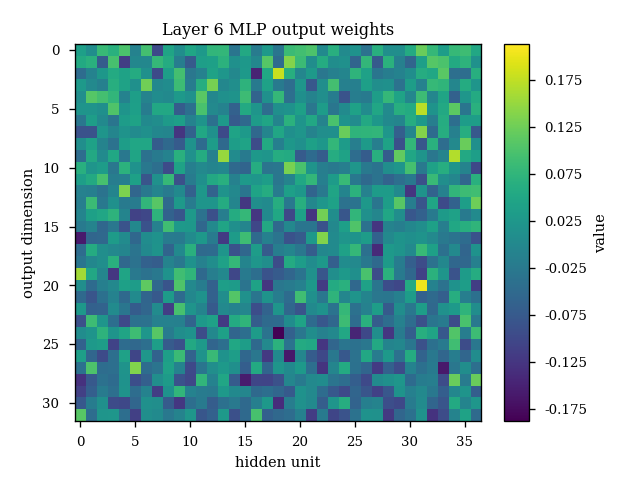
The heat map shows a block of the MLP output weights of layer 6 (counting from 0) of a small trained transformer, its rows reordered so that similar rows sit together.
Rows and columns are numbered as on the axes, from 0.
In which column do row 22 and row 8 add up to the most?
35
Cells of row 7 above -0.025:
28
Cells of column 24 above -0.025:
24
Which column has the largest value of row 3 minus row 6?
12
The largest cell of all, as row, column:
20, 31
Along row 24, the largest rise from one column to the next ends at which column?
34
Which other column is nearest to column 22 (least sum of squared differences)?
3
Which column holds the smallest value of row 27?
33
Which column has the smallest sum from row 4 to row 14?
9
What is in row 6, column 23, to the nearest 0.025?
0.1
